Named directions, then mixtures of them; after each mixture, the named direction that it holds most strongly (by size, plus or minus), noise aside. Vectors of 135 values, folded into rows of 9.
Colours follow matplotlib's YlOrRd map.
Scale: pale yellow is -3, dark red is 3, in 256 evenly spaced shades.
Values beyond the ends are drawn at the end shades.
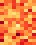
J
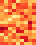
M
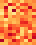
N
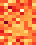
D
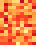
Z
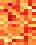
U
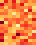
J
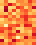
N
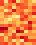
M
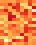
U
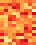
U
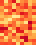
M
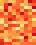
U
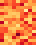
J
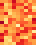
J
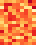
U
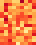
Z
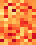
N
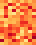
N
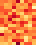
M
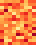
U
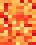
Z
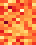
D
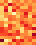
N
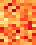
N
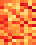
U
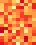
Z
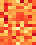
Z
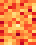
J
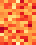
M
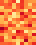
M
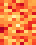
M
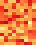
M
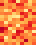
M
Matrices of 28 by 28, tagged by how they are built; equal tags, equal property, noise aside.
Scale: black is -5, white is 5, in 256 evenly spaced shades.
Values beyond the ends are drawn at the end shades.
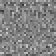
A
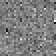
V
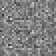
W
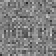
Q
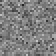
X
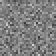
A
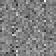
V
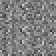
W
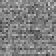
Q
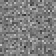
W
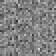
W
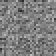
Q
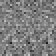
A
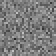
A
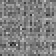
Q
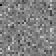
V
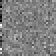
V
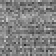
Q
